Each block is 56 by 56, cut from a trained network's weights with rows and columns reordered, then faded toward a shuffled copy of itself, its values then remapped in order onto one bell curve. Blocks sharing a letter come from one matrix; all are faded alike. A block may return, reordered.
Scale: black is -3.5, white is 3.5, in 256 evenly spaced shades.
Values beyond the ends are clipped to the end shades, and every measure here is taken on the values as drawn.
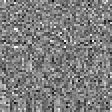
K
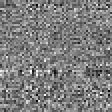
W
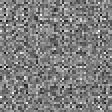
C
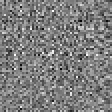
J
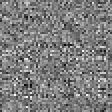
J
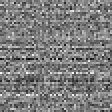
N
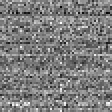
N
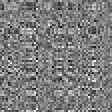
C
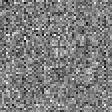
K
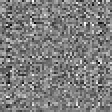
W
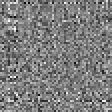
J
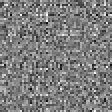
J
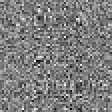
W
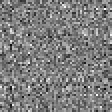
K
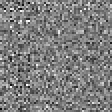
K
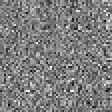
K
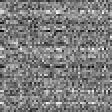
N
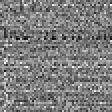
N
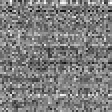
N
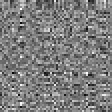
C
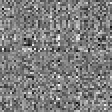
J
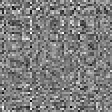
C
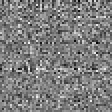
W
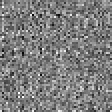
K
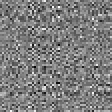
C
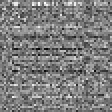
N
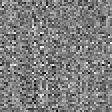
W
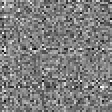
J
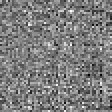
W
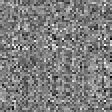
J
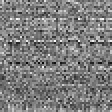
N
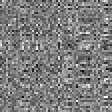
C
